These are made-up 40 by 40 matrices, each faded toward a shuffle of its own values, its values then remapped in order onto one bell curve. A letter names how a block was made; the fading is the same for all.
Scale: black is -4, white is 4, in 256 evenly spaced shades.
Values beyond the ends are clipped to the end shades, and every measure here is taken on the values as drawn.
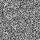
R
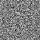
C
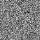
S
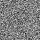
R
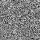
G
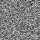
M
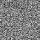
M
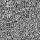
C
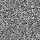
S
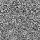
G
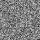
M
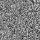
S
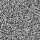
R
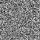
S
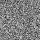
R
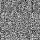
C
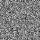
S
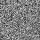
R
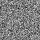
R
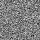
R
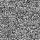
M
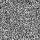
M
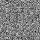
C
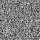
G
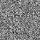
G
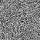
M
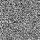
M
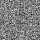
G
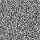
R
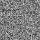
S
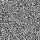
R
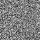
S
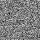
G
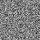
G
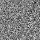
S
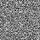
M
